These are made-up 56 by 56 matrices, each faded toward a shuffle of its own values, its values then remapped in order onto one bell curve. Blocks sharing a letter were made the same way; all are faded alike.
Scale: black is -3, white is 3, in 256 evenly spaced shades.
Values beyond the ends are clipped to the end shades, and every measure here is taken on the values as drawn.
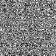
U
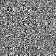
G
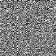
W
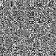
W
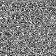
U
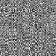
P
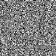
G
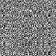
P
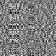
P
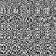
P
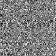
G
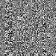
W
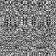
P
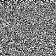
U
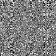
W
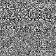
G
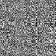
W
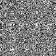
G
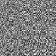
P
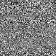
U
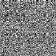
G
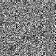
W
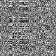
P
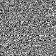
U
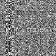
W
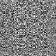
W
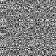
P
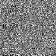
G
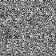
G
